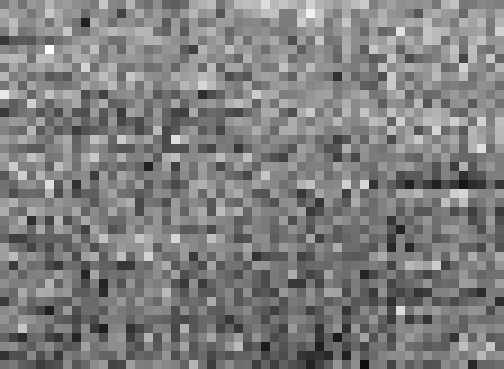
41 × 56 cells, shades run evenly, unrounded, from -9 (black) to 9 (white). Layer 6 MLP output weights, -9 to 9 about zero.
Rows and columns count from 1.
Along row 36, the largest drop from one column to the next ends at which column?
46
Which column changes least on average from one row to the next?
40
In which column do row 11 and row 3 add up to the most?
1
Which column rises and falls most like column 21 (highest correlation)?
10
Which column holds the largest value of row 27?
20
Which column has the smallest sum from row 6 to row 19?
38
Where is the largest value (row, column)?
6, 6
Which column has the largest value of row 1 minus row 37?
12
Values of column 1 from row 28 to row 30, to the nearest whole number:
2 2 0
